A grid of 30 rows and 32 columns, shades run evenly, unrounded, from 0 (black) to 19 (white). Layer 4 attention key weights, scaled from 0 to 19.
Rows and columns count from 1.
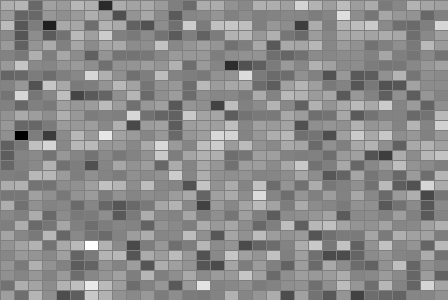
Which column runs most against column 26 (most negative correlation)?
22
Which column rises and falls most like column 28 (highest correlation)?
8
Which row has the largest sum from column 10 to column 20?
15
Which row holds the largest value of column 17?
14
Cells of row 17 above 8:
28
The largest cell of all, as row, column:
25, 7
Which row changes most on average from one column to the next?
3
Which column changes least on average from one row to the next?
1
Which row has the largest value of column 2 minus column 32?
10
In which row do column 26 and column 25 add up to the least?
26
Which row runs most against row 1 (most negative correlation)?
6
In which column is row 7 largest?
2
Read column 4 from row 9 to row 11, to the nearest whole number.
15 10 9
